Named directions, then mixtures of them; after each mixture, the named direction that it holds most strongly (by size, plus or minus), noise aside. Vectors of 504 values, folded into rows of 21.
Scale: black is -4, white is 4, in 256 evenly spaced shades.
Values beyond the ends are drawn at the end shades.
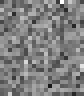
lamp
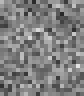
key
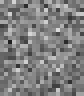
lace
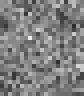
key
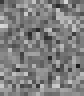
key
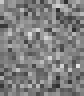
key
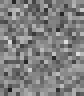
lace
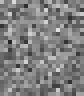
lace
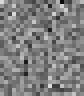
lamp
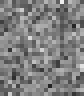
lamp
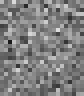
lace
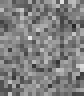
lamp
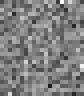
lamp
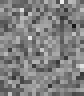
lamp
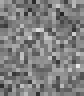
key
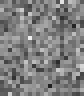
lamp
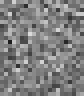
lace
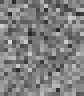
lace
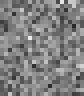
lamp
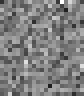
lamp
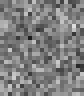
key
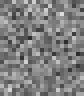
key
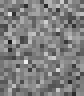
lace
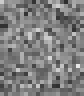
key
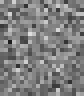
lace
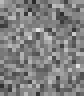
key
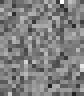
lamp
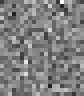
lamp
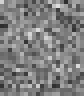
key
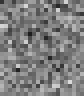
lace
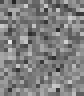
lace
